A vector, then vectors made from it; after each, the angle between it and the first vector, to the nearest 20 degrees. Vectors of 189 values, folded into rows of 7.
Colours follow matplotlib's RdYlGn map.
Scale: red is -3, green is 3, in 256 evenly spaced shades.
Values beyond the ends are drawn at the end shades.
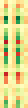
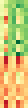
120 degrees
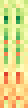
40 degrees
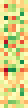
60 degrees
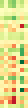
80 degrees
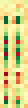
20 degrees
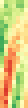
100 degrees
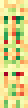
40 degrees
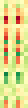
160 degrees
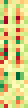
140 degrees
